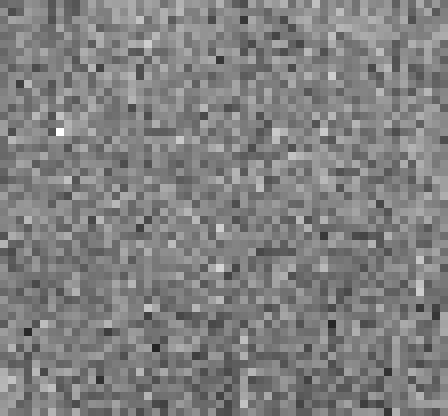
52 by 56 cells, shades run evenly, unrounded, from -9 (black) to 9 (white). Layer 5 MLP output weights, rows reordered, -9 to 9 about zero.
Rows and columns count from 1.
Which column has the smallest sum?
34
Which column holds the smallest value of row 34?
30
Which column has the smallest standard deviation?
22
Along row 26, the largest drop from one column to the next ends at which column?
48
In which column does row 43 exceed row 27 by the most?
31
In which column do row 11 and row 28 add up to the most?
4
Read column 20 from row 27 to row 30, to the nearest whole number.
-2 1 0 1
